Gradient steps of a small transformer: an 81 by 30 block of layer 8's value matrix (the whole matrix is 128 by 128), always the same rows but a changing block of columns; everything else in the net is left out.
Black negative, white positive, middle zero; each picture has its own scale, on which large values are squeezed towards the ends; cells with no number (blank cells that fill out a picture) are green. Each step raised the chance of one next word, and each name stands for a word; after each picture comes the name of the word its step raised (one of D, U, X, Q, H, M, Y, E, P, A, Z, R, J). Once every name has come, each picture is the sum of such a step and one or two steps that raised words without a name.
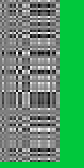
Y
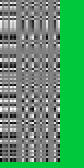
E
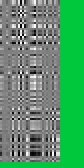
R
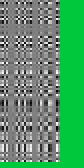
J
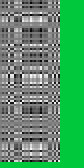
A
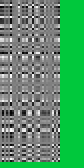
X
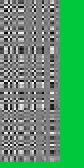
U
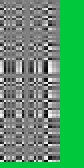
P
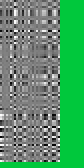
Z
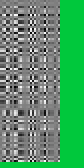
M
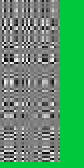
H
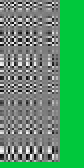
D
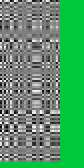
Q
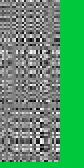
X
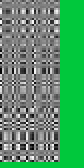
Z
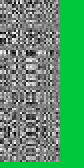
Y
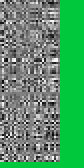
H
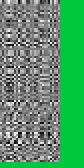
H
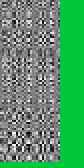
D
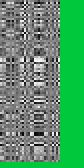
U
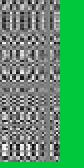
R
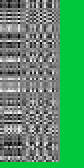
Q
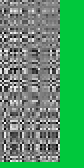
M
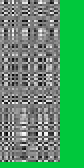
A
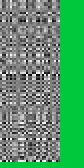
A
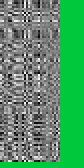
A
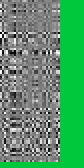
Y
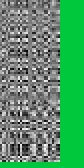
M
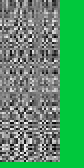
H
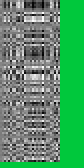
A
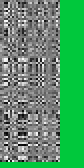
P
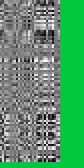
E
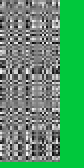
R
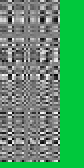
A
